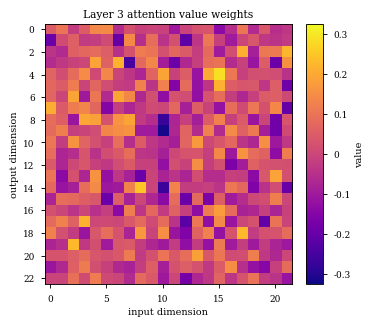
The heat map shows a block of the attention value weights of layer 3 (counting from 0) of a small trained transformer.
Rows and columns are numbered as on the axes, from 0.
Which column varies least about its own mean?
9
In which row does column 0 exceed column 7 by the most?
7
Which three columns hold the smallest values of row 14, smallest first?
10, 21, 18
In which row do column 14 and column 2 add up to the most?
4
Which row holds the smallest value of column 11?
3
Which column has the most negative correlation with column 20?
5
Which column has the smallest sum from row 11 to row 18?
12
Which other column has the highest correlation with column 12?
16
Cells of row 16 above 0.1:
3
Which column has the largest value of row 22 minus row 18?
15
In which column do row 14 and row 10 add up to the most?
8
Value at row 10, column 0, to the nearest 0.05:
0.1
